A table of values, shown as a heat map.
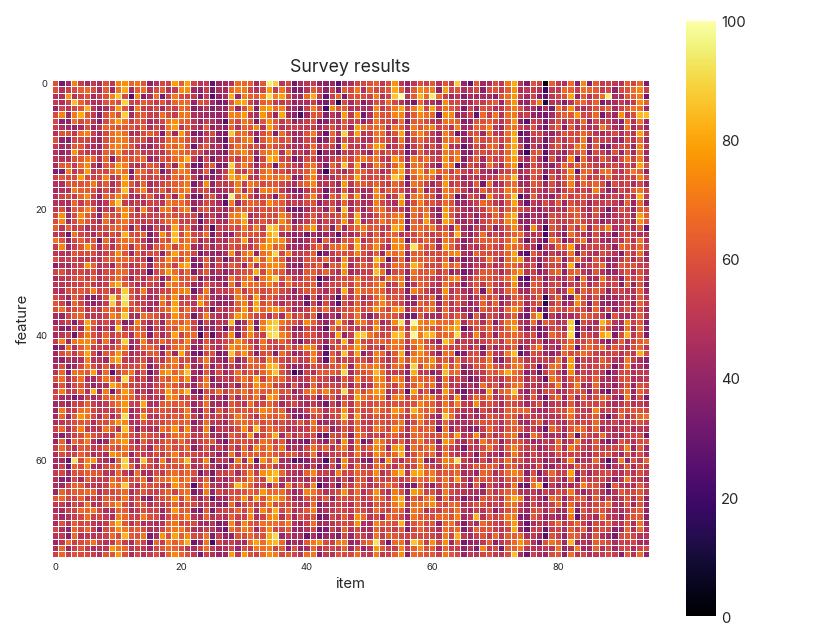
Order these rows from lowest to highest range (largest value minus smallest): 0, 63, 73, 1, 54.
54, 63, 1, 73, 0
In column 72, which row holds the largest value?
46
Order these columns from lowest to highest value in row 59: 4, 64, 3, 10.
64, 3, 4, 10
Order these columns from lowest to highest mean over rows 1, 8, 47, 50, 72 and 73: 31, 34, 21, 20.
31, 20, 21, 34
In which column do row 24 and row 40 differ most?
45
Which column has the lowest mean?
78
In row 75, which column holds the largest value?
73
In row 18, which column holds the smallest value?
74
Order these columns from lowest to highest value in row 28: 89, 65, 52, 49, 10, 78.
65, 89, 78, 49, 10, 52
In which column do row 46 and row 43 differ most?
35
